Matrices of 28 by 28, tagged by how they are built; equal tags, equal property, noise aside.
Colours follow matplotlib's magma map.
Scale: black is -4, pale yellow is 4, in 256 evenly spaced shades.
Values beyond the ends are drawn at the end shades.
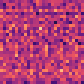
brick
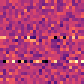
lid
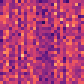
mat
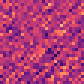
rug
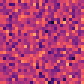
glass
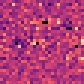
lid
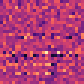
lid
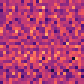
brick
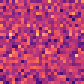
brick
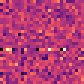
lid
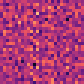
glass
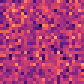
brick
